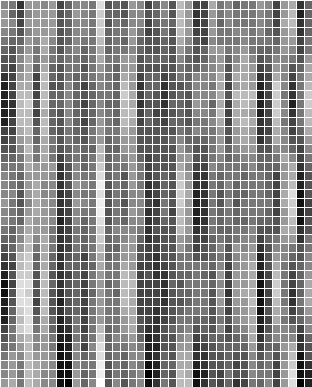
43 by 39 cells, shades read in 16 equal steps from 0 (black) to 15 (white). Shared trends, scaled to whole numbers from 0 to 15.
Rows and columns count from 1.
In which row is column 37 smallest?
12
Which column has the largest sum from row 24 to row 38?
4
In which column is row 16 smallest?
33
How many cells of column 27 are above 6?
25
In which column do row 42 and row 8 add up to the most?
13
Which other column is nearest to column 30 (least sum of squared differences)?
28
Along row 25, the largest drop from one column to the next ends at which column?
38
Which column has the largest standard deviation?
37
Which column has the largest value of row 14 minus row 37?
9
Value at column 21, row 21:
6
